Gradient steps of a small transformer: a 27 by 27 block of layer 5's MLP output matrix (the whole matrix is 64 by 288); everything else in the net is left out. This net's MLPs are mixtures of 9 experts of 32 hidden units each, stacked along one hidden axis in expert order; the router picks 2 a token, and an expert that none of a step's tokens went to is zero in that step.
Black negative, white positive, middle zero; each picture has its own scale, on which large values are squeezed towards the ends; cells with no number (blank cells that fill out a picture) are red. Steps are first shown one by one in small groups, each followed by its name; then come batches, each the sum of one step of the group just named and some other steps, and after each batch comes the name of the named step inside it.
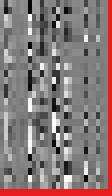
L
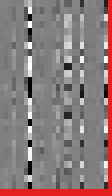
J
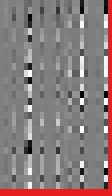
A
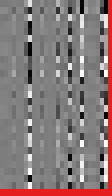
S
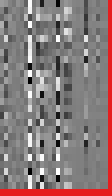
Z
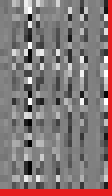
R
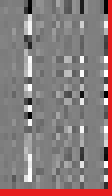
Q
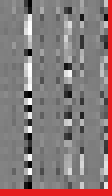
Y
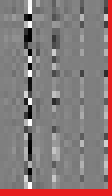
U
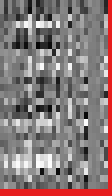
Q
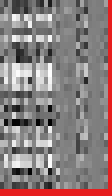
Z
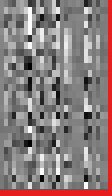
L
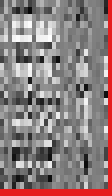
Q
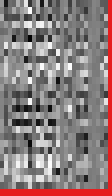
R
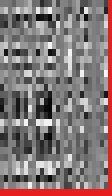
A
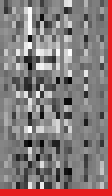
L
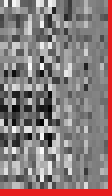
Y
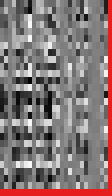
Q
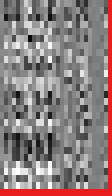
A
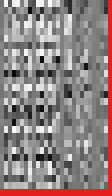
Q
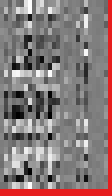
U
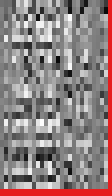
S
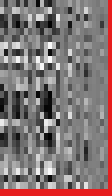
L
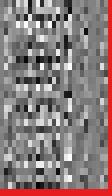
L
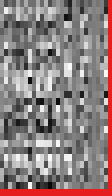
A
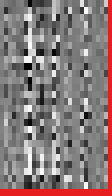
L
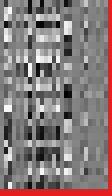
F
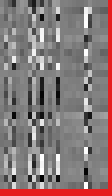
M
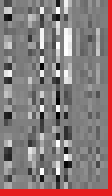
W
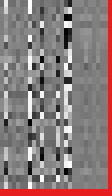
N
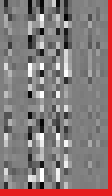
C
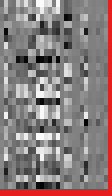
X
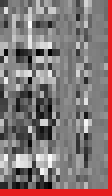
M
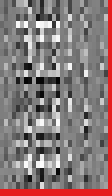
M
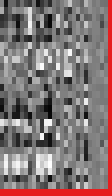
C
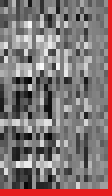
C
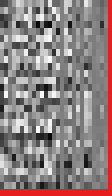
W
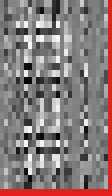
W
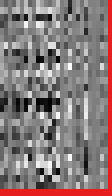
X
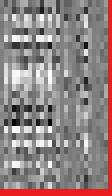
C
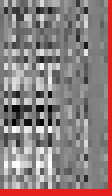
N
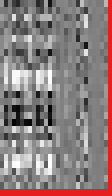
N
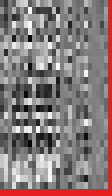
M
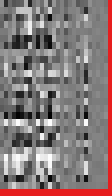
C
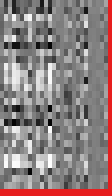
F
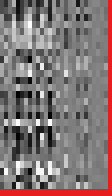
C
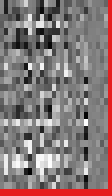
C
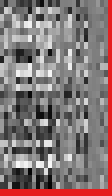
F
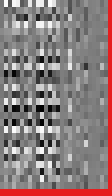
N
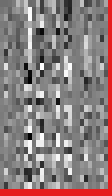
C
